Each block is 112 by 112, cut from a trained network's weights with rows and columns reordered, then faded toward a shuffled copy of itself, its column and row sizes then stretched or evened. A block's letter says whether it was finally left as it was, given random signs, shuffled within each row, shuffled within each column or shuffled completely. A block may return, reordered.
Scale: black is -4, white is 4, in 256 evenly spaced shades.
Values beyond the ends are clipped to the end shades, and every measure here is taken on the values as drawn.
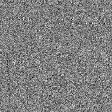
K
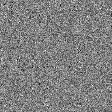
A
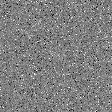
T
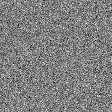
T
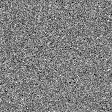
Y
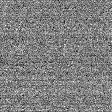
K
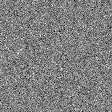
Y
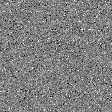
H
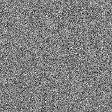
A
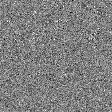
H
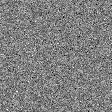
Y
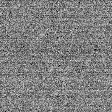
K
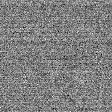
K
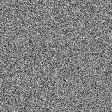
Y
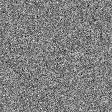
Y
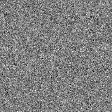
A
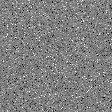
T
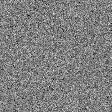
T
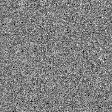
A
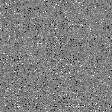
K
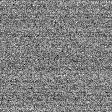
H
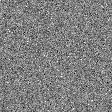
Y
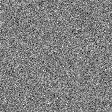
Y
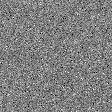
Y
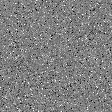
Y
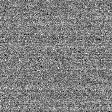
K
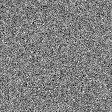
Y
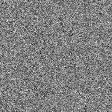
A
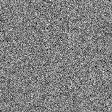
T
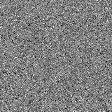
H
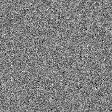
A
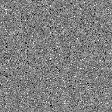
K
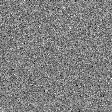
H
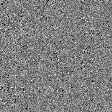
A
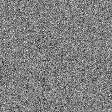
T
